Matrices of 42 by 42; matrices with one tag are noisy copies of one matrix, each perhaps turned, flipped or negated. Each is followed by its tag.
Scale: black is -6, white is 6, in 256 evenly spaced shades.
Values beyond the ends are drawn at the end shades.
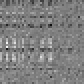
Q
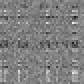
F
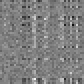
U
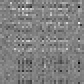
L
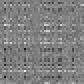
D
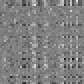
U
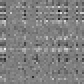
U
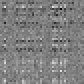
L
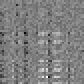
Q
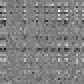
U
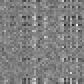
U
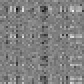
F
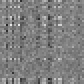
U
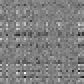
U
